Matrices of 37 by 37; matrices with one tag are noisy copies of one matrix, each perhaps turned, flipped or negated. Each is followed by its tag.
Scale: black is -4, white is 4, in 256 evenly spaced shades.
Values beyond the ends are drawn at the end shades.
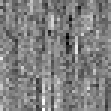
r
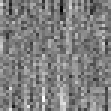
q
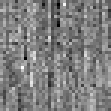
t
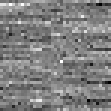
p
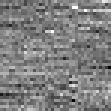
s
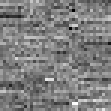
s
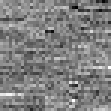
s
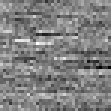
r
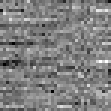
q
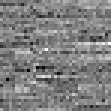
r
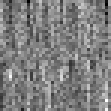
p
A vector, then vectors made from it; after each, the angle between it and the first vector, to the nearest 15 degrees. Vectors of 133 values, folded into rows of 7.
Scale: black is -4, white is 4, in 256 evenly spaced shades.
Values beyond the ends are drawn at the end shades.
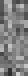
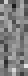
75 degrees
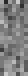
120 degrees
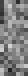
30 degrees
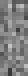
30 degrees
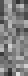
15 degrees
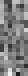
165 degrees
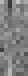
135 degrees
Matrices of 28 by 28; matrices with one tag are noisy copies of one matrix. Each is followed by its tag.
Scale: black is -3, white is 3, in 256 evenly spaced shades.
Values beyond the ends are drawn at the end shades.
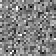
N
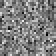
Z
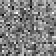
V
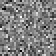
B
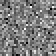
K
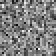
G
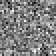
K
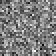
K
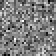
Z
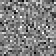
B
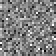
N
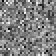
Z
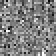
Z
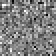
G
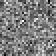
Z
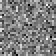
N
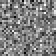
G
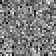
K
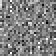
N
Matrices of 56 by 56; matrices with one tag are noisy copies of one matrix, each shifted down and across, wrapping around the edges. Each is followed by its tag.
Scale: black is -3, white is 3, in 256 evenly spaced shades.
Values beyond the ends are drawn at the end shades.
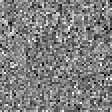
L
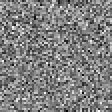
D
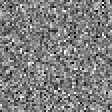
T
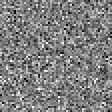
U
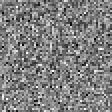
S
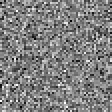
S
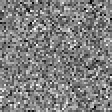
T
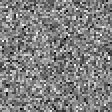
T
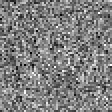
L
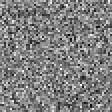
D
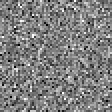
S
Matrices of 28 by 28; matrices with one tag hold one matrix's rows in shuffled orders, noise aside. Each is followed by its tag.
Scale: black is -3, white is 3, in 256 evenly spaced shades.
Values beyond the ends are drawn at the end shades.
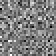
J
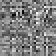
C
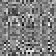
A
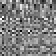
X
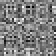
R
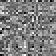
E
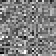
E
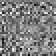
X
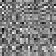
X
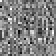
J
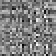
C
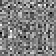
J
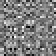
R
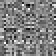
R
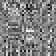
A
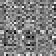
R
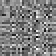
C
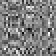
A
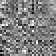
E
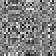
A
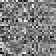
E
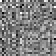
X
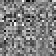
R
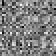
X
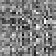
C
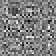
A
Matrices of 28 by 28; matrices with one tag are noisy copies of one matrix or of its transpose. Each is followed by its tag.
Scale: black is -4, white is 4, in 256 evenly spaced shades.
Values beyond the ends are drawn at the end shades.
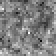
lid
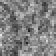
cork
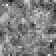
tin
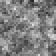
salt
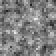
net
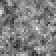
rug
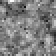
rug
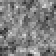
salt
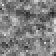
cork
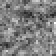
cork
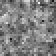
tin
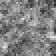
salt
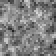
tin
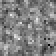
net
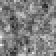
cork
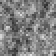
cork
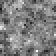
tin
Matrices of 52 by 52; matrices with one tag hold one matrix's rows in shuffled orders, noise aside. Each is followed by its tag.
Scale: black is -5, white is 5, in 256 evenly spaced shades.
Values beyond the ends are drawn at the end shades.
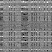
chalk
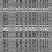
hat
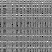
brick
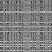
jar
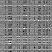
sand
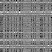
jar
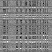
hat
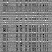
hat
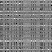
jar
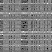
chalk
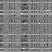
chalk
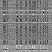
hat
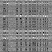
hat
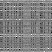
jar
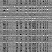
hat
